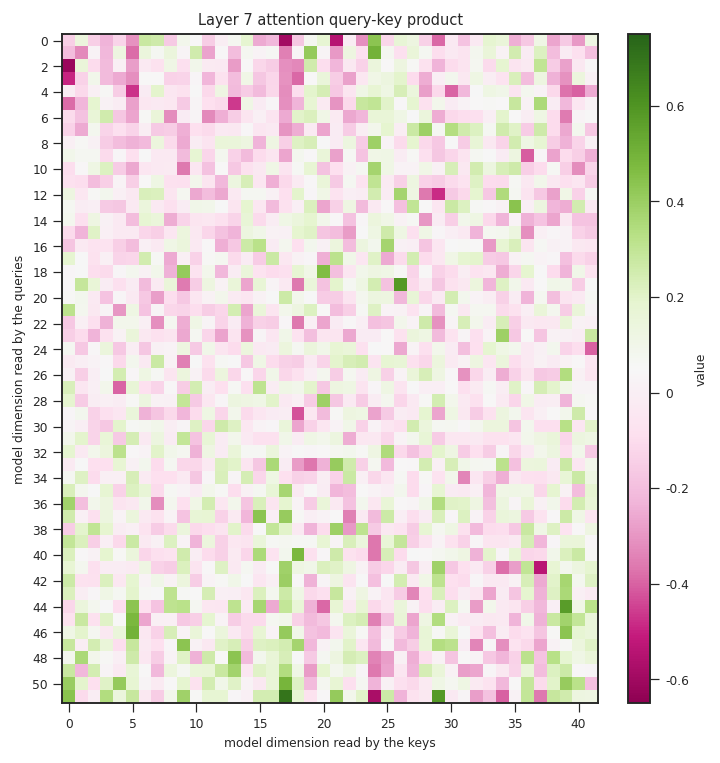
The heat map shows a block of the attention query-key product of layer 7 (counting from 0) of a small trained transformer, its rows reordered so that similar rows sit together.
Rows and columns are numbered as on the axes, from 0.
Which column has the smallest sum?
33
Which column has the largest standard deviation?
17
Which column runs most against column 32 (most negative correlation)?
9
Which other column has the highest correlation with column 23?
38
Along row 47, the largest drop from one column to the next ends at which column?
19
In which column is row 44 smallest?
20
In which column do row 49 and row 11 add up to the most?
13
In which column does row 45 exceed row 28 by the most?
39
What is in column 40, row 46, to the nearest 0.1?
0.2
